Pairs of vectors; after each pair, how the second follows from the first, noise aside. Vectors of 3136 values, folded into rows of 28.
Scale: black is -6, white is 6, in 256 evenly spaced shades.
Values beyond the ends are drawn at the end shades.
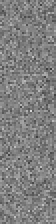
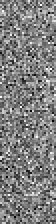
negated, scaled up.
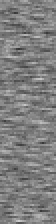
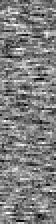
negated, scaled up.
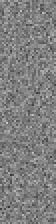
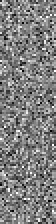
reversed, negated, scaled up.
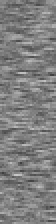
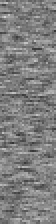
reversed, negated.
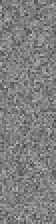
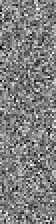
negated, scaled up.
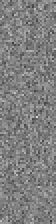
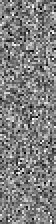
negated, scaled up.
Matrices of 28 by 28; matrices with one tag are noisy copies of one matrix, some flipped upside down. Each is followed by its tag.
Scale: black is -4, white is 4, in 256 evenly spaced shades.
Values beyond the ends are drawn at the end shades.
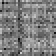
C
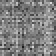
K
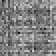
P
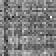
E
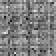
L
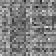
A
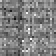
C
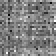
P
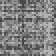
K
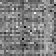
K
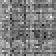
A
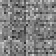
A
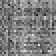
P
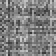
P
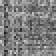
E
